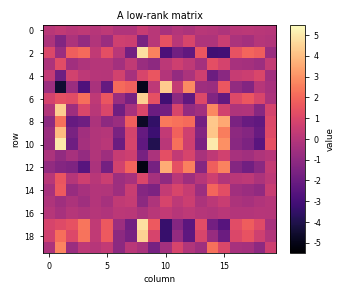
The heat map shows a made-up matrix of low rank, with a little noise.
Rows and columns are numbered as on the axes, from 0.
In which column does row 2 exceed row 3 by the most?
8
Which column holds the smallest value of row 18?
10
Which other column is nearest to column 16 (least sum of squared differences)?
13
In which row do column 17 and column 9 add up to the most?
2
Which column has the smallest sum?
9
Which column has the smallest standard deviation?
4
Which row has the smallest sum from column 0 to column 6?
5
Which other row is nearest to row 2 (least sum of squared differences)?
17
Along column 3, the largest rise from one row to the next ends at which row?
6
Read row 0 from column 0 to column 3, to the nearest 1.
0 0 0 0
